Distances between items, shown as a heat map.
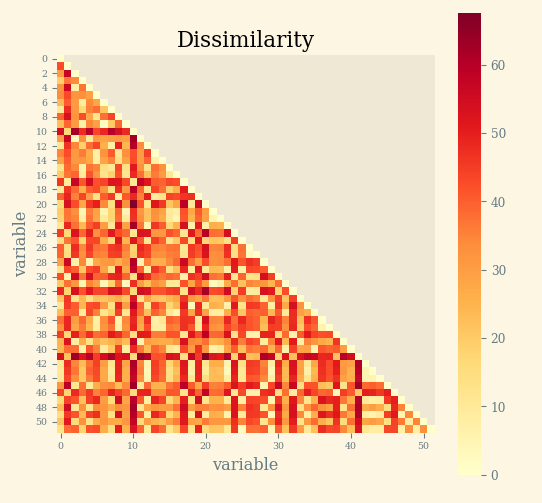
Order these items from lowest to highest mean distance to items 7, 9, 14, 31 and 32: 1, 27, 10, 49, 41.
27, 49, 1, 10, 41
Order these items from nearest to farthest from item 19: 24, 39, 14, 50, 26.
14, 50, 39, 24, 26
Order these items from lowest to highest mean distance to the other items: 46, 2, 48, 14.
14, 48, 2, 46
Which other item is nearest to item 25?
51
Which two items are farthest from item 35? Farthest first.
41, 10
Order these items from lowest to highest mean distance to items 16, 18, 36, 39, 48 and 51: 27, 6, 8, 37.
6, 37, 8, 27
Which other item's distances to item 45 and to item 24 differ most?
10
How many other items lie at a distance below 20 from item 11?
8
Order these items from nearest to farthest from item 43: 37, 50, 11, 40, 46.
40, 50, 11, 37, 46
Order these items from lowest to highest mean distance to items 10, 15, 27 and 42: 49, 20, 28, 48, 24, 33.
24, 49, 33, 20, 48, 28
